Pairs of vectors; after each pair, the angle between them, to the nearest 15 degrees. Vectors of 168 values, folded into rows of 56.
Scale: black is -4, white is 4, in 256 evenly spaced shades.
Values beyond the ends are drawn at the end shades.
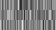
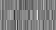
60 degrees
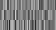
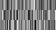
45 degrees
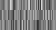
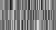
165 degrees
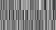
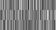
75 degrees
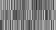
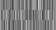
105 degrees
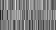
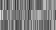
135 degrees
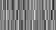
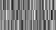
30 degrees
